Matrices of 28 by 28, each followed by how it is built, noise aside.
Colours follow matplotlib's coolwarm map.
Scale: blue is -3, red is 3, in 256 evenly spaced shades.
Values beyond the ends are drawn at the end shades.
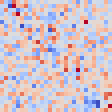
block diagonal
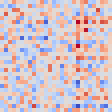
low rank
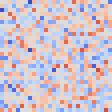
repeating rows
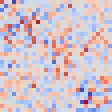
block diagonal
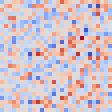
repeating rows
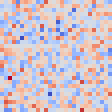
noise
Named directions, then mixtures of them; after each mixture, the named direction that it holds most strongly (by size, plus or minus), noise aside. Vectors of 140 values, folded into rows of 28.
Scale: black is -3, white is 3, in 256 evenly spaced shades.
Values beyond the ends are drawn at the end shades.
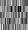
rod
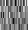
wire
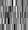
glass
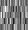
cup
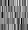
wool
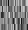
wool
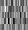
cup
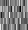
wire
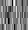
glass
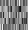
rod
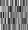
wire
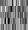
glass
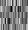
rod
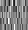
glass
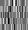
glass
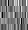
wool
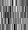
glass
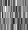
cup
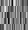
glass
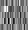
cup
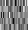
wire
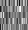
wire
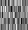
wool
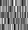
glass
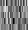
wire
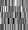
cup
